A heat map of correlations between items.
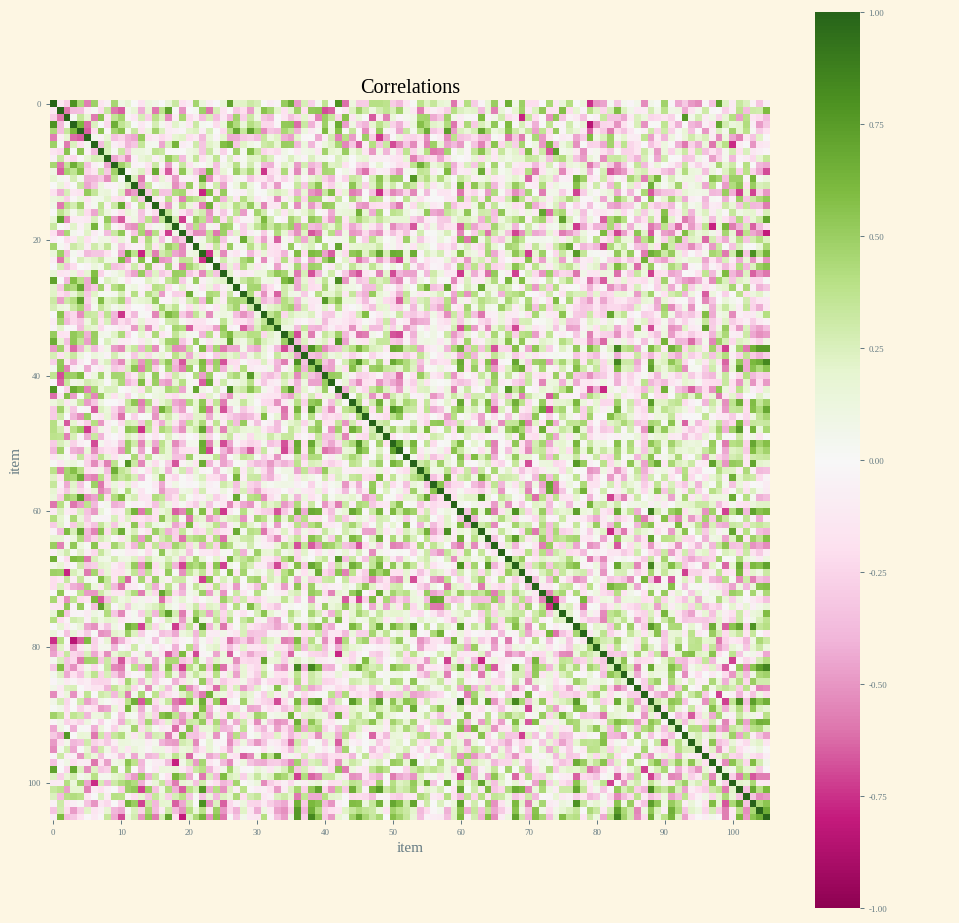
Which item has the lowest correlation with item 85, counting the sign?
70
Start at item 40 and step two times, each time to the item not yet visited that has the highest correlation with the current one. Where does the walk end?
4
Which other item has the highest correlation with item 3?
0
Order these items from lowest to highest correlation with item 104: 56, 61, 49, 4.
61, 4, 49, 56
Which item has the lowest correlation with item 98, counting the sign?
87
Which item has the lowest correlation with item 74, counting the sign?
73
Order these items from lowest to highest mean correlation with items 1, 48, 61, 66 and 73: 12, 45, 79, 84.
79, 84, 12, 45
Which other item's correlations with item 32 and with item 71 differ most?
91
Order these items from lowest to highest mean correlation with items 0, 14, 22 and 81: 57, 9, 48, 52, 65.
65, 52, 9, 57, 48
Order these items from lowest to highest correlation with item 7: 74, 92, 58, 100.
92, 100, 58, 74
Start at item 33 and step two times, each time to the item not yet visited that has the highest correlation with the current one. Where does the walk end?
31
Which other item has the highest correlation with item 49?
69
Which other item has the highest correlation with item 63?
58
